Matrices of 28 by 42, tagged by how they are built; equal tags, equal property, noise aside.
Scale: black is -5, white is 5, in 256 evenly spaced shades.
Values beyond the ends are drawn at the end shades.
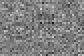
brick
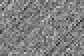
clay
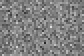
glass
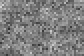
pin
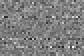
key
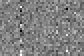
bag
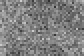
pin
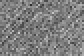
clay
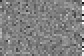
bag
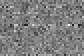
key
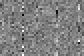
bag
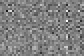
brick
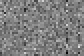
bag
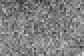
pin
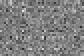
brick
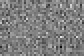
brick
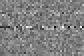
key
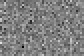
bag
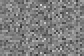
glass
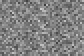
glass
